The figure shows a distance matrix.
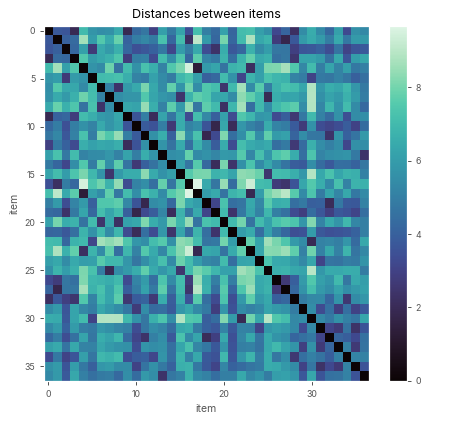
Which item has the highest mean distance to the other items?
15
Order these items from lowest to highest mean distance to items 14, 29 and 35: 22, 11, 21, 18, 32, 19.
19, 21, 32, 18, 11, 22
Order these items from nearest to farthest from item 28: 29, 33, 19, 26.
19, 26, 29, 33
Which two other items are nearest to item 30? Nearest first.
22, 5
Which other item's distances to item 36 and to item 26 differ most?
13
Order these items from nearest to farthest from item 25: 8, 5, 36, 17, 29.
36, 8, 29, 5, 17
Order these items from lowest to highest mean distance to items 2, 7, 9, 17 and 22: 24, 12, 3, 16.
12, 3, 24, 16
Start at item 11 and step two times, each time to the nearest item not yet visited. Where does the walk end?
32
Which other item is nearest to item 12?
9
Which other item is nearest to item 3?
0
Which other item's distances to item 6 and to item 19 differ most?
14
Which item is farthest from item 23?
16
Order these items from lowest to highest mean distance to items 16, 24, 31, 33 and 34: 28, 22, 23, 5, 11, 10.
10, 28, 11, 5, 22, 23
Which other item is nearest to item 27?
1
